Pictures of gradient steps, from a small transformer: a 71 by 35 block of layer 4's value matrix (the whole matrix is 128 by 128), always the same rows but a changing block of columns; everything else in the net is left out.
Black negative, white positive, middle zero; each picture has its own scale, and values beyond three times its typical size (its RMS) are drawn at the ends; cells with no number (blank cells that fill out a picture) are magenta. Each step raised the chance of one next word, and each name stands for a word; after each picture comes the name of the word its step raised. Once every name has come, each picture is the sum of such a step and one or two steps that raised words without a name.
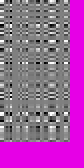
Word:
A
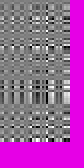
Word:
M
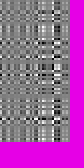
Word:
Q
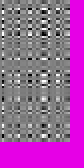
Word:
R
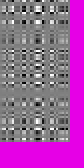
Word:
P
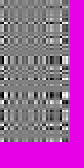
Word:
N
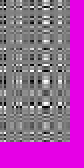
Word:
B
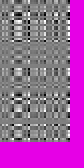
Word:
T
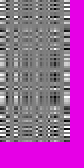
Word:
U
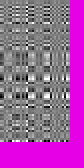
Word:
N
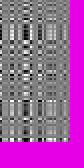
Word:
Q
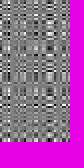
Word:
T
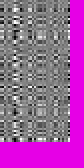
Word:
U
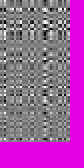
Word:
R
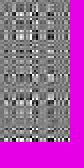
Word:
P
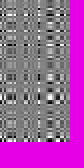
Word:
N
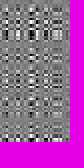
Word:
R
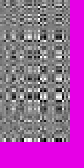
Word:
N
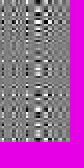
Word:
T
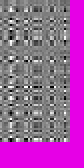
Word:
M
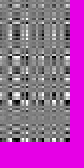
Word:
N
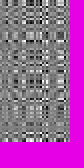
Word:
B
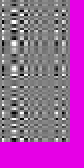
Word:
Q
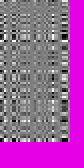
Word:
A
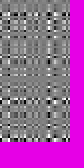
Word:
T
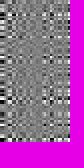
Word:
T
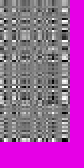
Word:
M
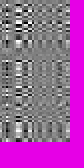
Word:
A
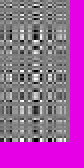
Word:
Q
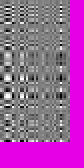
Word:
N
